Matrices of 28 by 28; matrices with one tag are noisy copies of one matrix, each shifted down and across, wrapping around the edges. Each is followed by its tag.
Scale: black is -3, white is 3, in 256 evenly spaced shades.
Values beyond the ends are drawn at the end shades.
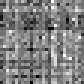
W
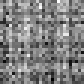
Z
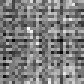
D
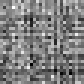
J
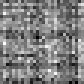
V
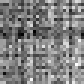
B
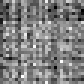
W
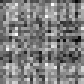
Z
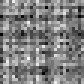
V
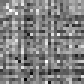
J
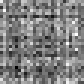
Z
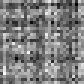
V
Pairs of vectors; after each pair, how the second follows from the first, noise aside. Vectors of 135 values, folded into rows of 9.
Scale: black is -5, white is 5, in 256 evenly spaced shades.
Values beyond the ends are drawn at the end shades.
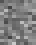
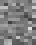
shuffled.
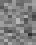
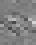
wrapped around, negated, partly zeroed.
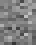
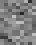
shuffled.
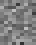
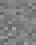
wrapped around, negated, shrunk.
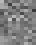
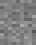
wrapped around, negated, shrunk.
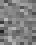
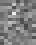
wrapped around, negated.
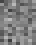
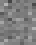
wrapped around, negated, partly zeroed.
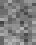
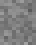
wrapped around, shrunk.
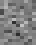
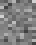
wrapped around, negated.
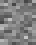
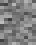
negated.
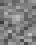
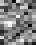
wrapped around, scaled up.
